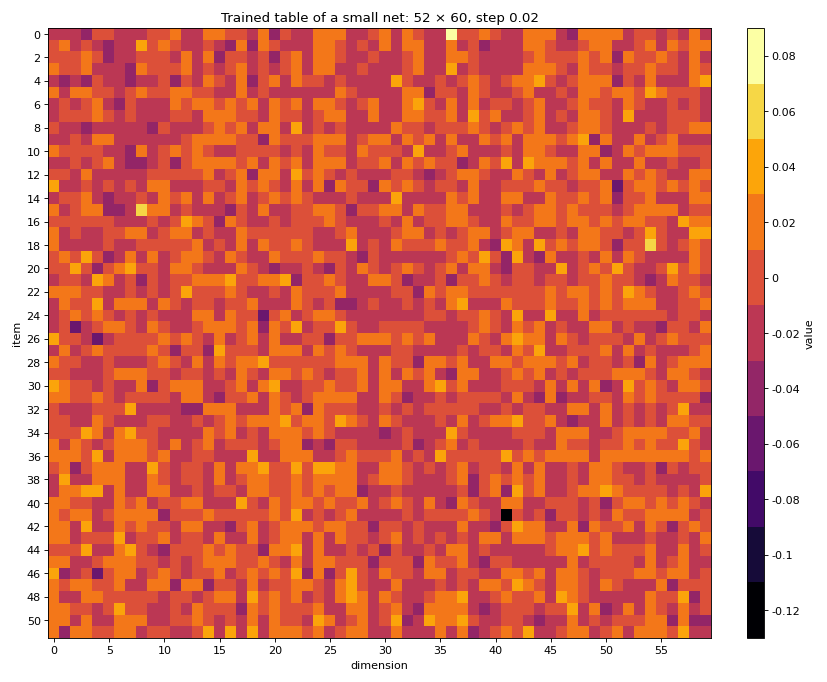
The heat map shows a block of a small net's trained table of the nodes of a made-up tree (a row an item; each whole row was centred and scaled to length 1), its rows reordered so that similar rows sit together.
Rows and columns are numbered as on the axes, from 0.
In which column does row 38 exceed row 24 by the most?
19
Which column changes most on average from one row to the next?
41
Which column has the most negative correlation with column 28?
50
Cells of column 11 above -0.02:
29
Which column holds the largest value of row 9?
48
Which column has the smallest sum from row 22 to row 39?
33
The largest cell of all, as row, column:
0, 36
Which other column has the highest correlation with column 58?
17
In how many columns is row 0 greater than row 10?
20
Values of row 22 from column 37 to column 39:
0.02 0 0
